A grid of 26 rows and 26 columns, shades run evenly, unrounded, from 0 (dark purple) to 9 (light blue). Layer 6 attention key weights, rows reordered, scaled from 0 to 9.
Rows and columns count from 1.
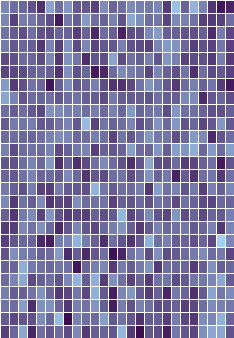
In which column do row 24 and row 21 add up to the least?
13
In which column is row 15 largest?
11
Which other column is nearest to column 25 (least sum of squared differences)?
9
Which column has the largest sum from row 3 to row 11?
8
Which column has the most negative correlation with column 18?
3
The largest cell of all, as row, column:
19, 25
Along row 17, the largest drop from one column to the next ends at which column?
15
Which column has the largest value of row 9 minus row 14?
20
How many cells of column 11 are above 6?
4
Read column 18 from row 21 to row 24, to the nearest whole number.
2 5 4 3
